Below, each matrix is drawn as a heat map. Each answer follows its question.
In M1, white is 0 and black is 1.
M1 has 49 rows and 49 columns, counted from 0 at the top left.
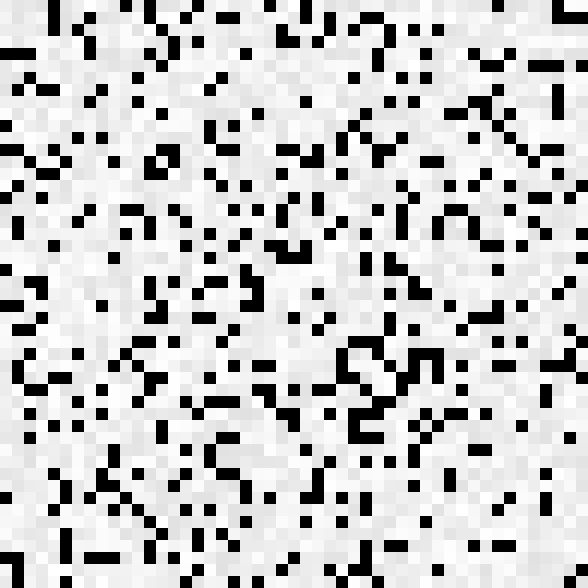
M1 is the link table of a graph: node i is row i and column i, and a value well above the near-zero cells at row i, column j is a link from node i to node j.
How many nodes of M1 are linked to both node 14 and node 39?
1
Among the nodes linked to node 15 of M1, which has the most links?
node 1
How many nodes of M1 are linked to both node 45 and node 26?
5
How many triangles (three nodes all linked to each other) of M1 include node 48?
6
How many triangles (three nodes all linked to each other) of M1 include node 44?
1
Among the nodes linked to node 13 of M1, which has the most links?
node 12
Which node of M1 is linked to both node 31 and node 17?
node 33
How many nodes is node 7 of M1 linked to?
7
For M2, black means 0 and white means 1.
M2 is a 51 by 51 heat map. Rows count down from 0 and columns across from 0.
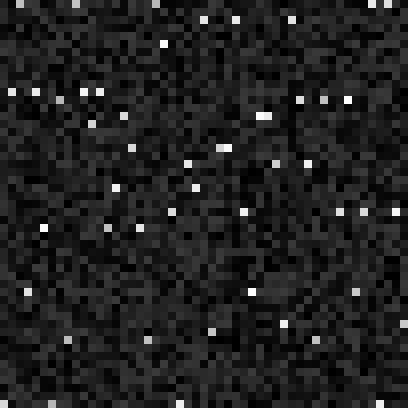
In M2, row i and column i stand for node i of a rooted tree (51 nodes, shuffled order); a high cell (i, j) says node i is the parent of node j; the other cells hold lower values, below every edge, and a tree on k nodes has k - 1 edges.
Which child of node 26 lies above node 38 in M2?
42
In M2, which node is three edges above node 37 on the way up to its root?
15
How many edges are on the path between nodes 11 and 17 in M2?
7
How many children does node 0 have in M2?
5
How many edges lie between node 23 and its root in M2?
7
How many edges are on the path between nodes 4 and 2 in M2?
6
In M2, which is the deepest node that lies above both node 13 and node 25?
28
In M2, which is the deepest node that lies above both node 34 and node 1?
20
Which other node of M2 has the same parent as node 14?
24
